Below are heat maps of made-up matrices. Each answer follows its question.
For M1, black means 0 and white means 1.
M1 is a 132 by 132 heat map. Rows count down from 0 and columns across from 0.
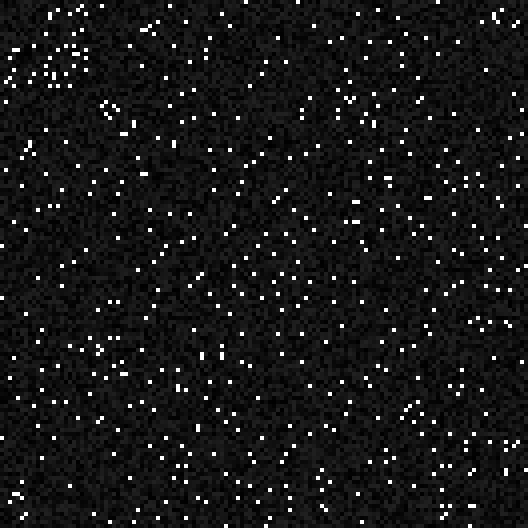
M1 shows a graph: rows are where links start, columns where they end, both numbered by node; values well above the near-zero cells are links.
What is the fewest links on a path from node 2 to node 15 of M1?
6
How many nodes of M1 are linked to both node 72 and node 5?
2
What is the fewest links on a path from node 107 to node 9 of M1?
3
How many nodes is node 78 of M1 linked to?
2
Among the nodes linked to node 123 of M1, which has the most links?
node 3
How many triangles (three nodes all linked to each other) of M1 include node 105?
0
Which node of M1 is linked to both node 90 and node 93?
node 30
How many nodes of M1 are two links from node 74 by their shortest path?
5
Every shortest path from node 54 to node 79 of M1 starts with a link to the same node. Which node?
node 102
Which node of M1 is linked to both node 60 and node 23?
node 45
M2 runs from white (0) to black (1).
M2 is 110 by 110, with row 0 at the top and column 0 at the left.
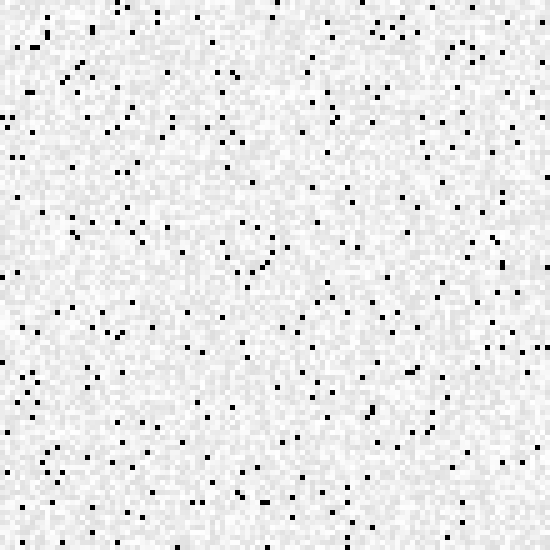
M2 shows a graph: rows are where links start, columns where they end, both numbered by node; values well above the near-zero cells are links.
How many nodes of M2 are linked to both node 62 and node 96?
1
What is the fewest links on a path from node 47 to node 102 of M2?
6
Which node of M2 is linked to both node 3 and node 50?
node 54
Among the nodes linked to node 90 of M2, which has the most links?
node 9
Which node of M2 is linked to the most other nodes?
node 23
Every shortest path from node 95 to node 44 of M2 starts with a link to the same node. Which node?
node 60
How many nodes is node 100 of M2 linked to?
7
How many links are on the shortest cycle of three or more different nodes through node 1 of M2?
6
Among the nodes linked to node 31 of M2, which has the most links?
node 4
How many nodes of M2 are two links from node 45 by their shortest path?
2
